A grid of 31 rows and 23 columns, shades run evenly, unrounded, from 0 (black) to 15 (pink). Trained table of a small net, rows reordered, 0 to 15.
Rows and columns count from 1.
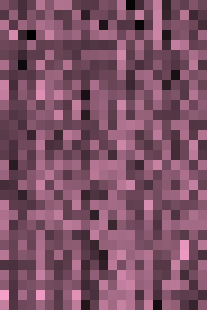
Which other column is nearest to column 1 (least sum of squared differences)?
17
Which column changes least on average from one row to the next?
2
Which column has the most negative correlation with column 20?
22
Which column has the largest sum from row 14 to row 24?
14
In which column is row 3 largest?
18
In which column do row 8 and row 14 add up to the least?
20
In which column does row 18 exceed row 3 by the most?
12
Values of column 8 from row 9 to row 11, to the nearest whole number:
7 9 5
